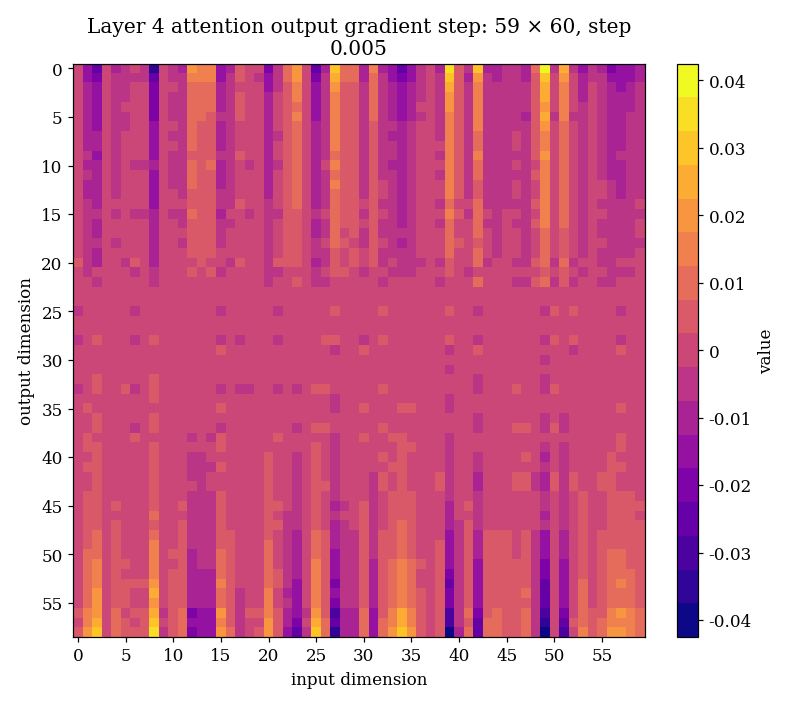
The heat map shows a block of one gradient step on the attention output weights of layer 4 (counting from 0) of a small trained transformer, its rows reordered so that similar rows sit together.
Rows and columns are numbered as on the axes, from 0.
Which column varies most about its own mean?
49
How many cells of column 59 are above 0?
13
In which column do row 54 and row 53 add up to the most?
8
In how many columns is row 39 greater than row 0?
36
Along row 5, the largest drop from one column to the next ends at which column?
50
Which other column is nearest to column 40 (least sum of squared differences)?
28
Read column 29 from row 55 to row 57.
-0.005 -0.01 -0.01
